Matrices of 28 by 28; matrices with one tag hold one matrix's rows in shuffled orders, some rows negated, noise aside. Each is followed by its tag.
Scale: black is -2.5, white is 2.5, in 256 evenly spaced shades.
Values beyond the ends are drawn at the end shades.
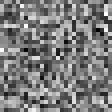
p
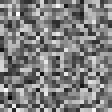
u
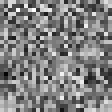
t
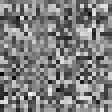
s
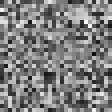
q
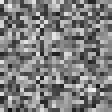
u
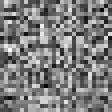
p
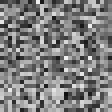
u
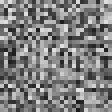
t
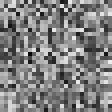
t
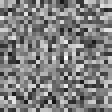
t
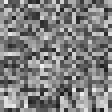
p
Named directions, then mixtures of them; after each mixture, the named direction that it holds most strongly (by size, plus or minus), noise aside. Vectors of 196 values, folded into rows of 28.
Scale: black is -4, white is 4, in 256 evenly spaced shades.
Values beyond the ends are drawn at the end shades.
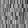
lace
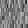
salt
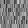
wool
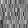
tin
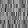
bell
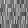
wool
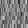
salt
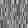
tin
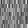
salt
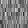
tin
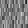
salt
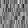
wool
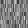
wool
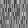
wool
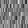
salt
